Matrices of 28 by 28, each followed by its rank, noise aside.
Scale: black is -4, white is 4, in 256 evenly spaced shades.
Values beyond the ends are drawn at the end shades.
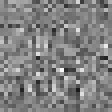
five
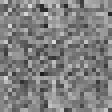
five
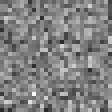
six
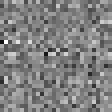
five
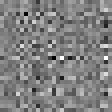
four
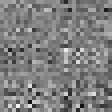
four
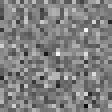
seven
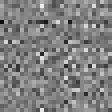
five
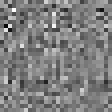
four
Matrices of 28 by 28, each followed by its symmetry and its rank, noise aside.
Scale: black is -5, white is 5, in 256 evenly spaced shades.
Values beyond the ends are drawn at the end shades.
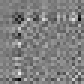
symmetric, rank three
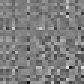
no symmetry, rank four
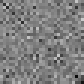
symmetric, rank six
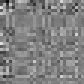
no symmetry, rank three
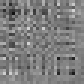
symmetric, rank three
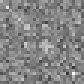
symmetric, rank six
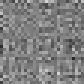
antisymmetric, rank four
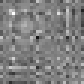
symmetric, rank three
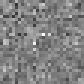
symmetric, rank six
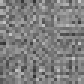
no symmetry, rank six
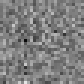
no symmetry, rank six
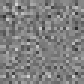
antisymmetric, rank six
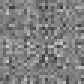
antisymmetric, rank six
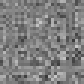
antisymmetric, rank four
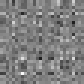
no symmetry, rank three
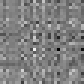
no symmetry, rank four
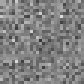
symmetric, rank six
